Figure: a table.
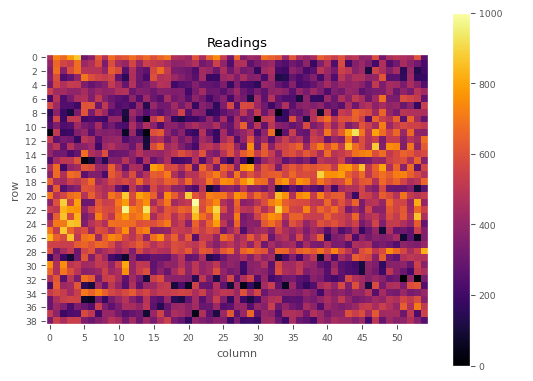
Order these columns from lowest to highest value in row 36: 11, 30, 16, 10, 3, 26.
16, 3, 26, 10, 30, 11
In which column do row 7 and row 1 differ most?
4
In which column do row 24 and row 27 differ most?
24
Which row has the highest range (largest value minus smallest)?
11
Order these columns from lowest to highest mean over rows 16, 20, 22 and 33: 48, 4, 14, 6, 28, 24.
6, 28, 48, 14, 24, 4
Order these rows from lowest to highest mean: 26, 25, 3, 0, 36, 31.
3, 36, 31, 25, 26, 0
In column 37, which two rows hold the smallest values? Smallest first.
9, 33
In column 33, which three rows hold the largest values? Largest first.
22, 20, 21
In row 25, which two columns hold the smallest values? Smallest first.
48, 45
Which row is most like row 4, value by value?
38
